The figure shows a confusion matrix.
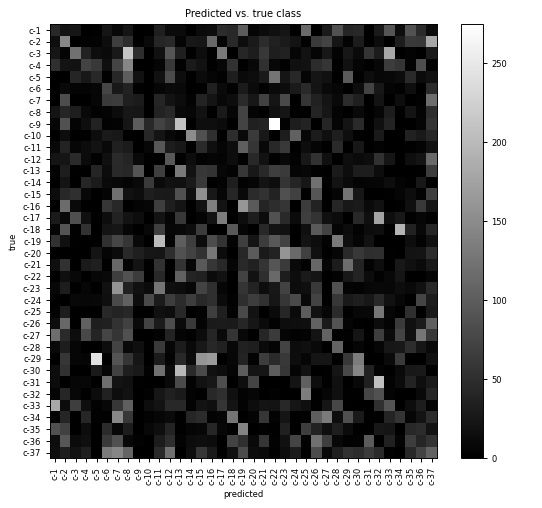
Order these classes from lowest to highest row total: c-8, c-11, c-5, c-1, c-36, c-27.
c-8, c-11, c-5, c-1, c-36, c-27
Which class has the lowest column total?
c-10
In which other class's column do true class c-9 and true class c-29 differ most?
c-22
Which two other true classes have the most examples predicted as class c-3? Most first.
c-17, c-33
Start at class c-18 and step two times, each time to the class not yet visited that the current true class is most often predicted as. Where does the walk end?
c-7
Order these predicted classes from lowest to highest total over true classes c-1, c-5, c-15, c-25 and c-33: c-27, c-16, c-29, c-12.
c-27, c-16, c-12, c-29
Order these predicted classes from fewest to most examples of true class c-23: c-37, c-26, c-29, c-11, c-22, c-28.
c-29, c-22, c-37, c-26, c-28, c-11
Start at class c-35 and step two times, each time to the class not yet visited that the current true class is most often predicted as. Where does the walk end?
c-11
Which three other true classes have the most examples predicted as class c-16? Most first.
c-29, c-20, c-2
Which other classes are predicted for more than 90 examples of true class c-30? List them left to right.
c-11, c-13, c-19, c-22
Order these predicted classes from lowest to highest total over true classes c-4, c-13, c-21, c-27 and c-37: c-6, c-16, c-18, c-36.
c-18, c-16, c-6, c-36
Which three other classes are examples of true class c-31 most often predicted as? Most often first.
c-32, c-6, c-25
